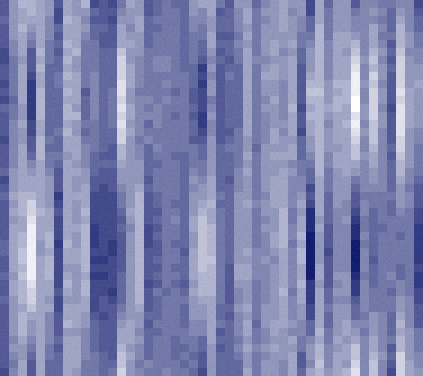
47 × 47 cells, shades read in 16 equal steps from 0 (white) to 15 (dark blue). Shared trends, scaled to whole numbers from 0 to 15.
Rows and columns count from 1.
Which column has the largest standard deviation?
40
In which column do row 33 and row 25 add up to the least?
4
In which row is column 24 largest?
13
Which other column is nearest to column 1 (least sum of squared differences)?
26
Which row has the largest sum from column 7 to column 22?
31
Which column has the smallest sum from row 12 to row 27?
45
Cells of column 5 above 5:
37
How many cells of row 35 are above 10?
10
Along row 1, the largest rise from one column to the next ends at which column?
11
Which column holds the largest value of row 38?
35
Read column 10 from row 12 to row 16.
11 10 10 10 9
